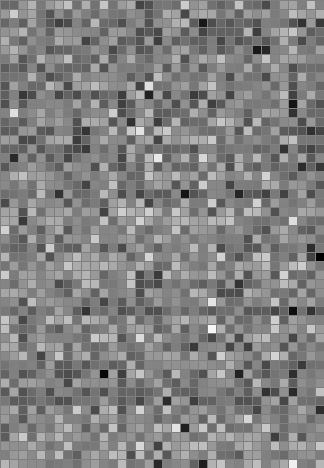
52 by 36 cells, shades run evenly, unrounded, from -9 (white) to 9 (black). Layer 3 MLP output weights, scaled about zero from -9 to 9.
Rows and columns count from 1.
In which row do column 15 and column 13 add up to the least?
15
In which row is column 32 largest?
17
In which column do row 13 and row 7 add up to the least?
2
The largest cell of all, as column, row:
36, 29
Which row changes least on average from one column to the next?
41
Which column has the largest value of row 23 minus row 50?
8
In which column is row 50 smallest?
16
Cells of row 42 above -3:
33
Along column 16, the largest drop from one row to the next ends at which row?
46
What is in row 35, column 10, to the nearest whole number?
5
